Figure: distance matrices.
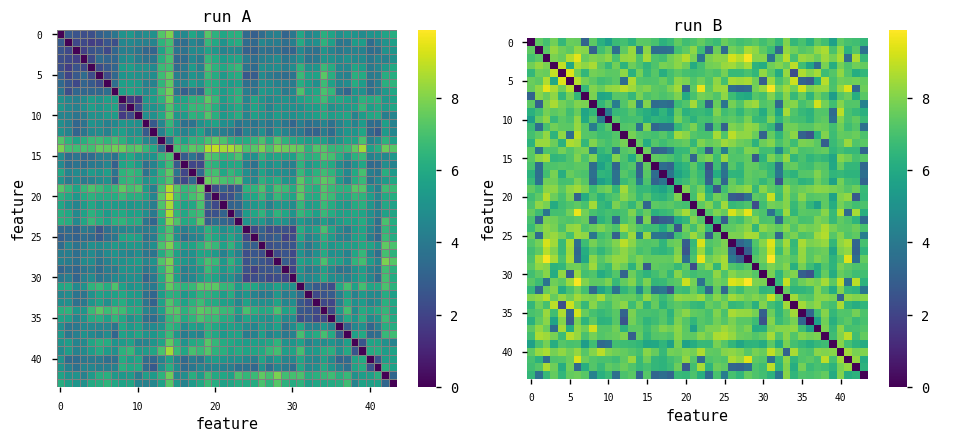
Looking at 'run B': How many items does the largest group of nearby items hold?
11
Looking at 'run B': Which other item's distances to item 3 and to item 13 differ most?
38
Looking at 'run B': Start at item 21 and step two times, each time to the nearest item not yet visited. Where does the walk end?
15
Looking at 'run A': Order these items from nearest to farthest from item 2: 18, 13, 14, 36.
36, 18, 13, 14
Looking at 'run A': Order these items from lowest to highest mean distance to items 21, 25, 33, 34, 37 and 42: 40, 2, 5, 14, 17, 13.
2, 40, 5, 17, 13, 14
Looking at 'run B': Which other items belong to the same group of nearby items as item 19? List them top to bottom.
24
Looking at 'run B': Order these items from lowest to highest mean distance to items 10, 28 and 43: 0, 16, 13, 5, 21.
16, 0, 21, 13, 5
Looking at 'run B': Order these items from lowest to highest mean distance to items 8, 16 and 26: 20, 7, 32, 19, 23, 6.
23, 32, 20, 6, 19, 7
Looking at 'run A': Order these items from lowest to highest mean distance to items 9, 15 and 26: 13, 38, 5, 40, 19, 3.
3, 5, 40, 38, 13, 19
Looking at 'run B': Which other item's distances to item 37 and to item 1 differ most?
8
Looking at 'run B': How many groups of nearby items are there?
12
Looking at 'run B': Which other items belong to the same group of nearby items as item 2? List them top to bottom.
22, 31, 41
